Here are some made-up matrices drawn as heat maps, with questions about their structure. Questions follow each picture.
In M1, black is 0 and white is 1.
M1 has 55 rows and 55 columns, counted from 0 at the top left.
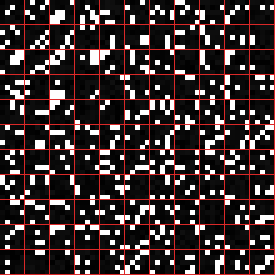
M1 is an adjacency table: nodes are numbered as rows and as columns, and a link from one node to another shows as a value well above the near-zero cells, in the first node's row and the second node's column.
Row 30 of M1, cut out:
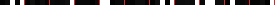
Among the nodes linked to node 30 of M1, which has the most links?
node 2
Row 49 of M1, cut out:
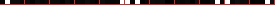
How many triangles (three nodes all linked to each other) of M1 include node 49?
8
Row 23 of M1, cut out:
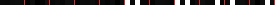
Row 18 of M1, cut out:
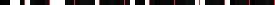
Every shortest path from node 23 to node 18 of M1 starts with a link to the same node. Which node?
node 46
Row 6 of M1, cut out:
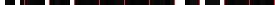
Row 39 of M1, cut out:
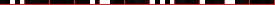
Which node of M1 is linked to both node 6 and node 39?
node 40
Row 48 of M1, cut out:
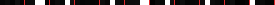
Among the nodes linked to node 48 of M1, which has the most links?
node 33
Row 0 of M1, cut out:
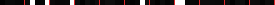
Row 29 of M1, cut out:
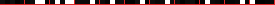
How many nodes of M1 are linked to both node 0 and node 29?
2
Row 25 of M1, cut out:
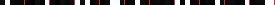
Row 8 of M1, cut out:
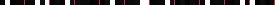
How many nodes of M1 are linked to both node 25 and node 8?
3
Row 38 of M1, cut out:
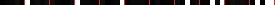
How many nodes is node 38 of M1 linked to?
9
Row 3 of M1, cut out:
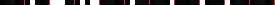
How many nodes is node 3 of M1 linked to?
11
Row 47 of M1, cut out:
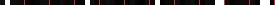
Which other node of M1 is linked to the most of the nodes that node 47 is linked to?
node 52
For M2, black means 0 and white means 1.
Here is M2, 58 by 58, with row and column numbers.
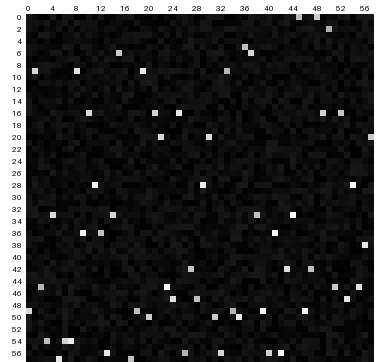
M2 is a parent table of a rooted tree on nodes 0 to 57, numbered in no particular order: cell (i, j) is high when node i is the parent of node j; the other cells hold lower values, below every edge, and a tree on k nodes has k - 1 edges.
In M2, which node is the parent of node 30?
20
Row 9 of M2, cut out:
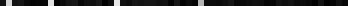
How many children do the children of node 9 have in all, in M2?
4
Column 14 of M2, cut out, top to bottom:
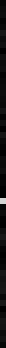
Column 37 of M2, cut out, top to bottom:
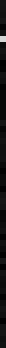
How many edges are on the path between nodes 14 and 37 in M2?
9
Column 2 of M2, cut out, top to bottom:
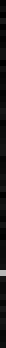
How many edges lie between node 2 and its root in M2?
4
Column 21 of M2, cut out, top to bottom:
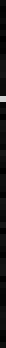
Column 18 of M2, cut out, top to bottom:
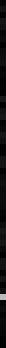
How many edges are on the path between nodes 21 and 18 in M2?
3
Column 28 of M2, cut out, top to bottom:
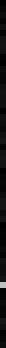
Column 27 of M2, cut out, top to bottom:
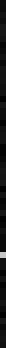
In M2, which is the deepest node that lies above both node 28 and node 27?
42
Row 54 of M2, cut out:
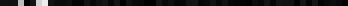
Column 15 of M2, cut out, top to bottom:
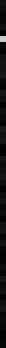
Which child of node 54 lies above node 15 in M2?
6
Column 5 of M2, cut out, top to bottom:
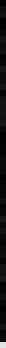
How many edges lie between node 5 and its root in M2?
8
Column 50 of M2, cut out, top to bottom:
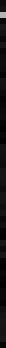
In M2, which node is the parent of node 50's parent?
45
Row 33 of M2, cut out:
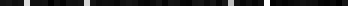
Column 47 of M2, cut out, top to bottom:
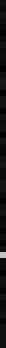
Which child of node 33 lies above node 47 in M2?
38
